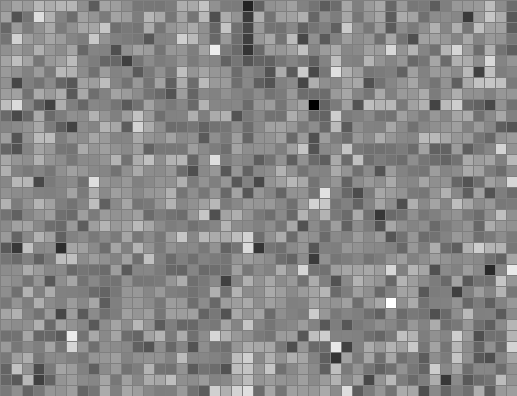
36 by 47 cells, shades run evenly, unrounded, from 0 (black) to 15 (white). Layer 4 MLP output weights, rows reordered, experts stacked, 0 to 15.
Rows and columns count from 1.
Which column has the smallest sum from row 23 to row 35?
45
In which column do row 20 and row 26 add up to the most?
46
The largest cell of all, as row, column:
28, 36
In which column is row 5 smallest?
23
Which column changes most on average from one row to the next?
2
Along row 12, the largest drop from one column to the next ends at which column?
32
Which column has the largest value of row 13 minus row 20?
35
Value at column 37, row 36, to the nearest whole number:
10
